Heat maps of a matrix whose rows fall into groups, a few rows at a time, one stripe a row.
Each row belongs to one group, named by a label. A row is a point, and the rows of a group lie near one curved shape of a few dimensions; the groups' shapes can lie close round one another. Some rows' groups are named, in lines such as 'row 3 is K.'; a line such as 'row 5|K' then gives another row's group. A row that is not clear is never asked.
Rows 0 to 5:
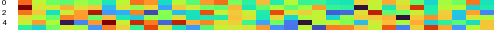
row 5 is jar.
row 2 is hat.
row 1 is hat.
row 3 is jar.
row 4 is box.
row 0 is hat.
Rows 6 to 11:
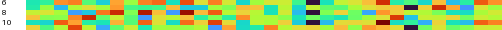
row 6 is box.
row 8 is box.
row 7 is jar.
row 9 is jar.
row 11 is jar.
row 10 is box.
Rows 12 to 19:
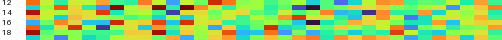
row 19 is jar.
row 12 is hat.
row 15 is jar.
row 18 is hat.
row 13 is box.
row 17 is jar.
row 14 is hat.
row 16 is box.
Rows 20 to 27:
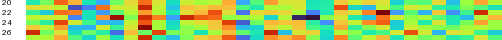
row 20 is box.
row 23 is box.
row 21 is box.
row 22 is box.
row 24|box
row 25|box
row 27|box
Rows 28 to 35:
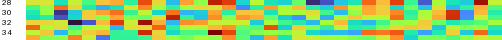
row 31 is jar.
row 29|box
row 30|jar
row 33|hat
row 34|hat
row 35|jar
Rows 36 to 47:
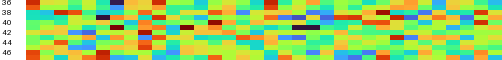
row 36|hat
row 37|hat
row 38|box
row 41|box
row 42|box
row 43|jar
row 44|box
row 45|box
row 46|hat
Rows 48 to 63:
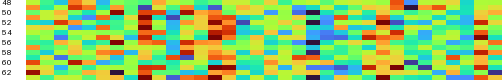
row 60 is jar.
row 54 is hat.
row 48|jar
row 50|box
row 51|box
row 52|box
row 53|box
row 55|hat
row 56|box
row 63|box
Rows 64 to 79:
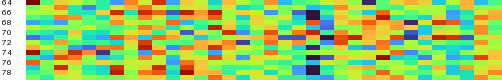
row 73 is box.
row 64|hat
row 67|box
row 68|jar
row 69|hat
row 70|jar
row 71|jar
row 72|box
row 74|jar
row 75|box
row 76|hat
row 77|box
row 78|box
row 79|hat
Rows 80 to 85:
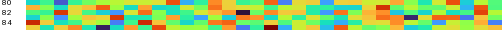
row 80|jar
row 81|hat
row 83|jar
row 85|jar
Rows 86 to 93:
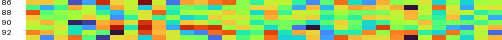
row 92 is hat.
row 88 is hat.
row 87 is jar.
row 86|box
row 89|hat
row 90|box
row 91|box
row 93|jar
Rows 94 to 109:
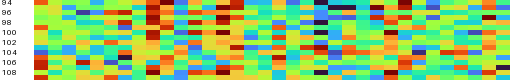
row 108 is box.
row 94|hat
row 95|hat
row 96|box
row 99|hat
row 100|box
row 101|box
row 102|hat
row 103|jar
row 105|hat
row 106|jar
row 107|hat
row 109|hat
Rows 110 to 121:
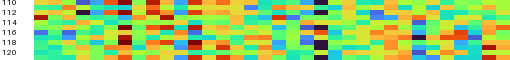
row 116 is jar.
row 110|box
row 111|box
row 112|box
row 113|hat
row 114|jar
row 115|box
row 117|jar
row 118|box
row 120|jar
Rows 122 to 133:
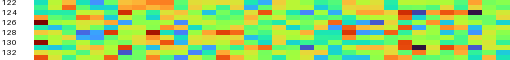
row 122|box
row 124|jar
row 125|jar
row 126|hat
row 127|jar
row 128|box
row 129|box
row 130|hat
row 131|jar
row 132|hat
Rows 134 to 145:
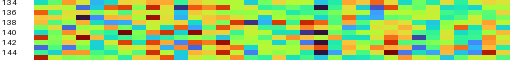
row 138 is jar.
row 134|box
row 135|box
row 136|hat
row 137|box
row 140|box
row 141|jar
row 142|box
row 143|jar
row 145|hat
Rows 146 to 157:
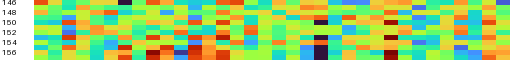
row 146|hat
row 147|jar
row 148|hat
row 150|box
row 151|jar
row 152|jar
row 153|box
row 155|box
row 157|box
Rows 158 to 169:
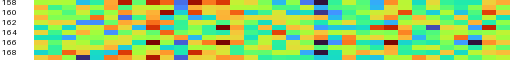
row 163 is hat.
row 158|box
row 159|hat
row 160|hat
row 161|hat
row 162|box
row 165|jar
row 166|box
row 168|box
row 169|box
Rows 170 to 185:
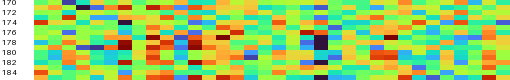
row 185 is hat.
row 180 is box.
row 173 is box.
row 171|box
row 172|jar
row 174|hat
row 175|hat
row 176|jar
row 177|box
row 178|box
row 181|box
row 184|hat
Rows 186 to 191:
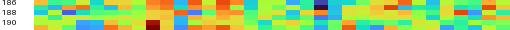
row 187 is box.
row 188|jar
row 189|hat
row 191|box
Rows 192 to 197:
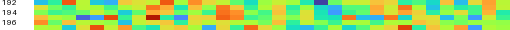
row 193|hat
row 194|hat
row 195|box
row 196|hat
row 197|jar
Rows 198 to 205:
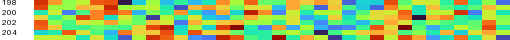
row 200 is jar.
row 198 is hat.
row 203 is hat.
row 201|jar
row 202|hat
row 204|box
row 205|hat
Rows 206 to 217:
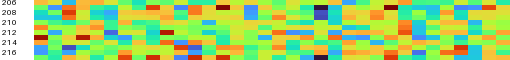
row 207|box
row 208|box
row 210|jar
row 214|hat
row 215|jar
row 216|jar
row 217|box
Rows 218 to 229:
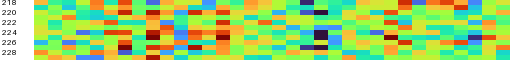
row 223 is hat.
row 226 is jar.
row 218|jar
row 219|jar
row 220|box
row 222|hat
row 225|box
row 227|box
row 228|hat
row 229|box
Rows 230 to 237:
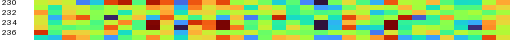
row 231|hat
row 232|hat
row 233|jar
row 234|box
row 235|box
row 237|box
